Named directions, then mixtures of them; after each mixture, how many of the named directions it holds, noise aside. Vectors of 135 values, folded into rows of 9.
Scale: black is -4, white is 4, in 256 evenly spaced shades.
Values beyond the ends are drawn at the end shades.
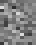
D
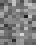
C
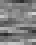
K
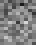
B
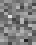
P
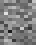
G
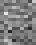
one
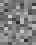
two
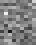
one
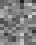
three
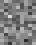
one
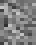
one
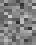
three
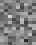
one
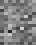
four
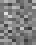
two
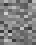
one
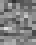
four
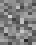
one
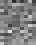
four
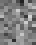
three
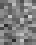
two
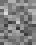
three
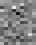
two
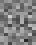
one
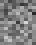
one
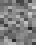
four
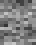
four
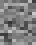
four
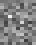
two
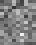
three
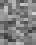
three
